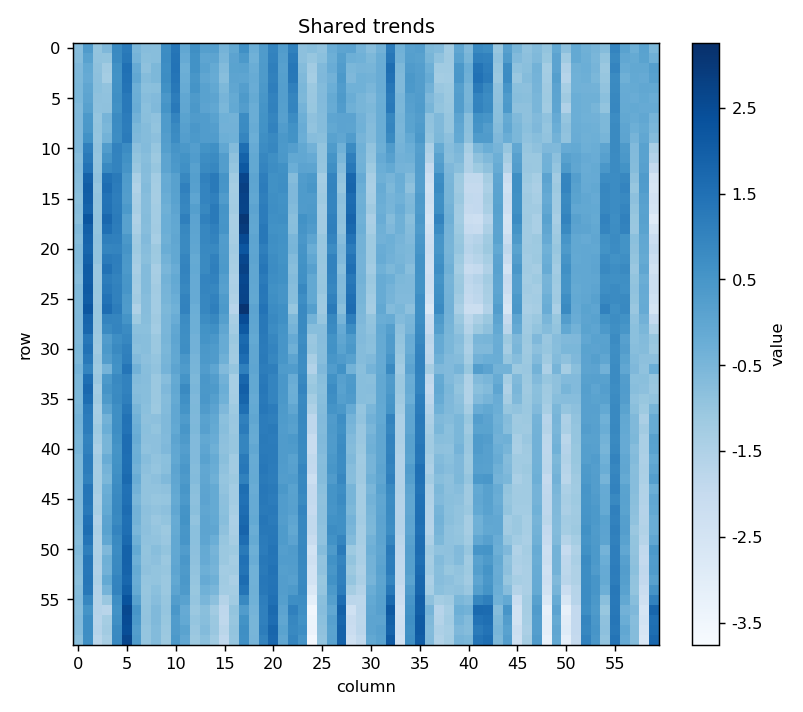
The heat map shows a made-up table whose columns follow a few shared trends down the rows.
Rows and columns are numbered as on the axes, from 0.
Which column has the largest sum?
17
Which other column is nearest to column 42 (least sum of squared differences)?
41
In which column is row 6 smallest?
50
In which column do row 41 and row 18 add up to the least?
36
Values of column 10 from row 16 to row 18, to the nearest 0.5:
0 0 0
